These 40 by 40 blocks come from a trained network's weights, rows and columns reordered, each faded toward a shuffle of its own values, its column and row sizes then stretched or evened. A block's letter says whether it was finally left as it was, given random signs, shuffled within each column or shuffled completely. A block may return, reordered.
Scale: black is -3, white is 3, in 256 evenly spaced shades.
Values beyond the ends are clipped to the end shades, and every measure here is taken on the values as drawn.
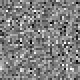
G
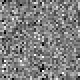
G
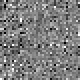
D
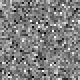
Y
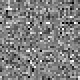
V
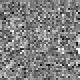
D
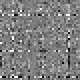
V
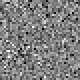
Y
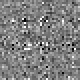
D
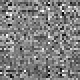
V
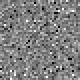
Y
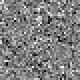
G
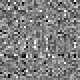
V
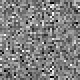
G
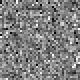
G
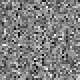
G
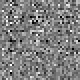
D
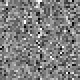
G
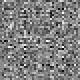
V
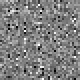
G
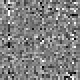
D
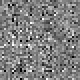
D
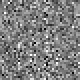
G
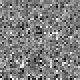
D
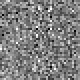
G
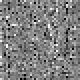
G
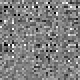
V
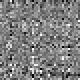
V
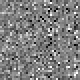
G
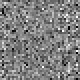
G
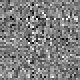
V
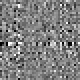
V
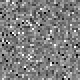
Y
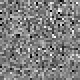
D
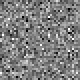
G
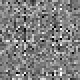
D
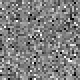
G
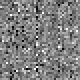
G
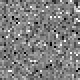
Y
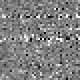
D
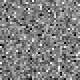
Y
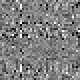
V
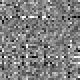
V
